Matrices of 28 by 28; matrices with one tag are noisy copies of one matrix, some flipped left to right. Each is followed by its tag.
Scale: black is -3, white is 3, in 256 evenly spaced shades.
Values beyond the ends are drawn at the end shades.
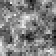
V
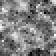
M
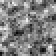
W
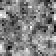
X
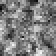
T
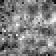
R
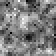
V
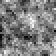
V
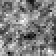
V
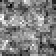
R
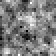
V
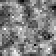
T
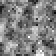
T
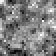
M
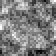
M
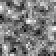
W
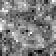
M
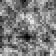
V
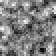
W
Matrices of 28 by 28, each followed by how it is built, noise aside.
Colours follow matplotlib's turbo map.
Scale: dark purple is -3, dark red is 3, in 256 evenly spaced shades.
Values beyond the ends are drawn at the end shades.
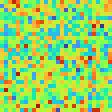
blocks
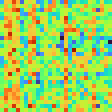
blocks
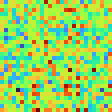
blocks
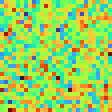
noise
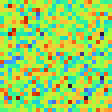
Hankel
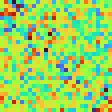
block diagonal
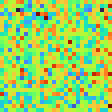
blocks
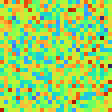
noise
